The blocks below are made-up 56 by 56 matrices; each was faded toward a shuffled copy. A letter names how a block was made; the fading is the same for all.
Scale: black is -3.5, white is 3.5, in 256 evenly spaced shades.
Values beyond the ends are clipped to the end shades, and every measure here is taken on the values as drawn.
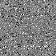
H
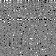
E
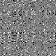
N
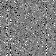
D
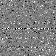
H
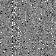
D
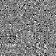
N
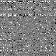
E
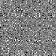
N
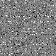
H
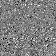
H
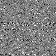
H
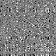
N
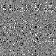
N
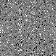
D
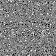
H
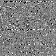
H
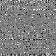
E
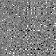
N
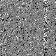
D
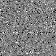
H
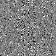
D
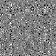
N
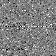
H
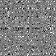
E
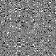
N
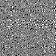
N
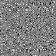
E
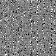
D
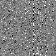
D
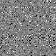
E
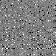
E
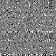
N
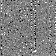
D
